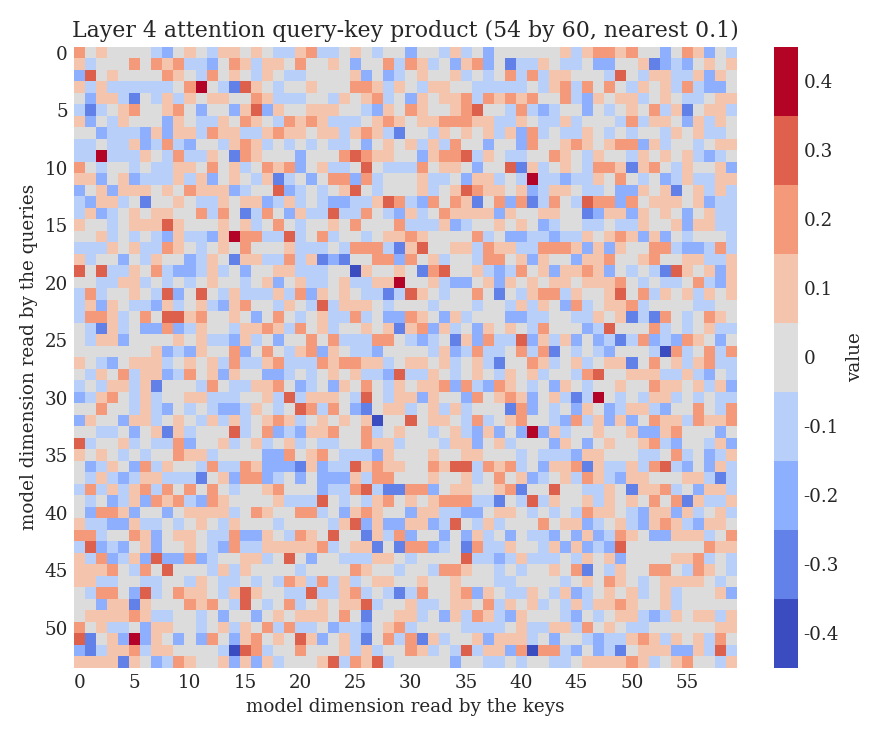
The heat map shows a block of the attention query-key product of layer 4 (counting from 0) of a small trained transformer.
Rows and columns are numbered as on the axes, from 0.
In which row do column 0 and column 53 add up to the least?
26
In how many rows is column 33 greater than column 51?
26
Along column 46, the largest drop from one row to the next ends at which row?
14
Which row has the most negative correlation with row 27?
13
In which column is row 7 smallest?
29
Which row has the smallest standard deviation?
46
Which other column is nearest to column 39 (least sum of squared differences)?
12
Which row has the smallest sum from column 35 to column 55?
1
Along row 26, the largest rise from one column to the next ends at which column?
54
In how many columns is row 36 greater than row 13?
27
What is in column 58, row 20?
-0.2
